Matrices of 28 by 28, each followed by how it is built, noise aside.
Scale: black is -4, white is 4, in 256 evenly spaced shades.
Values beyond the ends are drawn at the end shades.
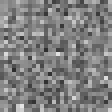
blocks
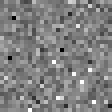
sparse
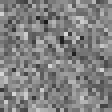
Toeplitz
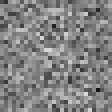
repeating rows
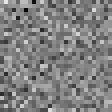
low rank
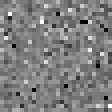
sparse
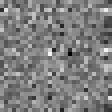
low rank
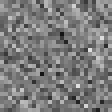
Toeplitz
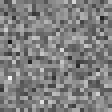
noise
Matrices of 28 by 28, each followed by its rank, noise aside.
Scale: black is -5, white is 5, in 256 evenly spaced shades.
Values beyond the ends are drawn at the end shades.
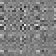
three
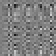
two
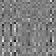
three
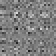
four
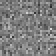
six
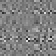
three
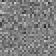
six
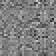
six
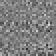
four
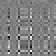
one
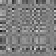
two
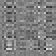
two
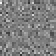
four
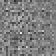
six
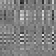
one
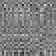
three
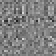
four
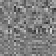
four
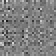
three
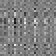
two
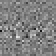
four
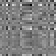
two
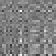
two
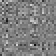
three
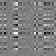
one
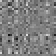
two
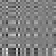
one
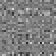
four
